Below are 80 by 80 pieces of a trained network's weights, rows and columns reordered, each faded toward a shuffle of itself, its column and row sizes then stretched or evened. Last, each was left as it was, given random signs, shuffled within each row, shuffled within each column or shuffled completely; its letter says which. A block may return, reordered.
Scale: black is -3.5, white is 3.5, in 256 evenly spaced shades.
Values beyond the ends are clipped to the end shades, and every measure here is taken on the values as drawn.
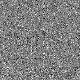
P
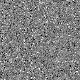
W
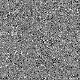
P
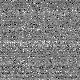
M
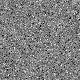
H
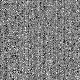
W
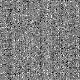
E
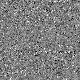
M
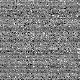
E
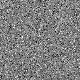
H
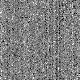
W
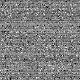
E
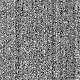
W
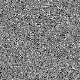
M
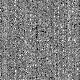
W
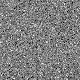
H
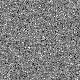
H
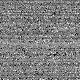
M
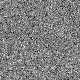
H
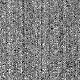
E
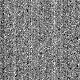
W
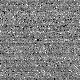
M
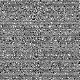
E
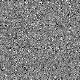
P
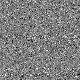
M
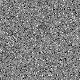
M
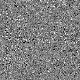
P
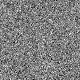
M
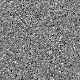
W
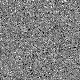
H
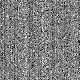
W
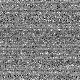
M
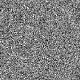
E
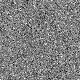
H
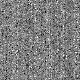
W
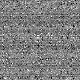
E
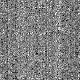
E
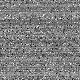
M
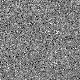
M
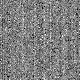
W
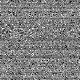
E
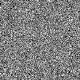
P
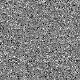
P
